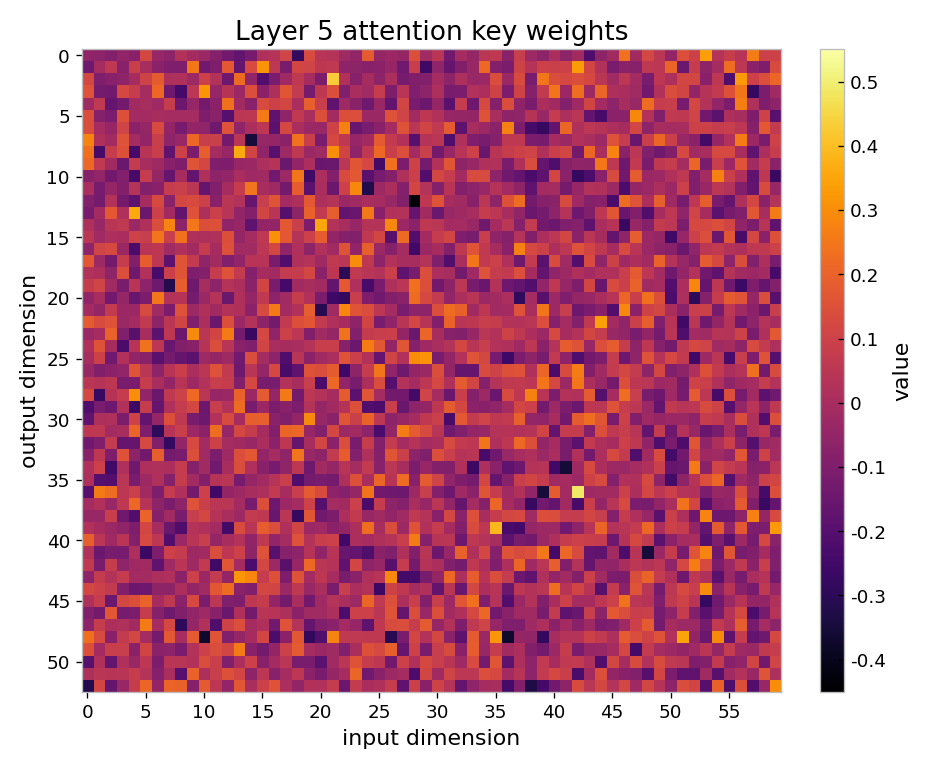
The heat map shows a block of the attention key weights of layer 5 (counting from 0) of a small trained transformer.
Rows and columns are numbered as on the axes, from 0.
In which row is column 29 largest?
25
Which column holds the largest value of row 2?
21
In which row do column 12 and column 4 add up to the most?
13
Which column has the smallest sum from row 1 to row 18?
28
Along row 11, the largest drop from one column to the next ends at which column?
24
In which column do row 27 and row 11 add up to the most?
14
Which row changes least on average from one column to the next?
16
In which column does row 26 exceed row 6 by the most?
39
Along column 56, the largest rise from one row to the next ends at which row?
20
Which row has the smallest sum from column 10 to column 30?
41
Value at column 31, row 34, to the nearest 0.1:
-0.1
